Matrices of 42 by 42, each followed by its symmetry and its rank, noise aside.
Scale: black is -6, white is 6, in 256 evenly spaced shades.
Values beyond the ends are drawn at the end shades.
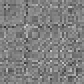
symmetric, rank five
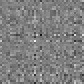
antisymmetric, rank four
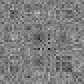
symmetric, rank four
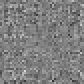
antisymmetric, rank six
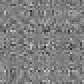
antisymmetric, rank four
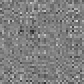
no symmetry, rank six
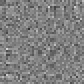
symmetric, rank six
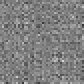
antisymmetric, rank four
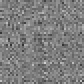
no symmetry, rank six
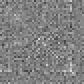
symmetric, rank six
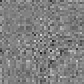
symmetric, rank five
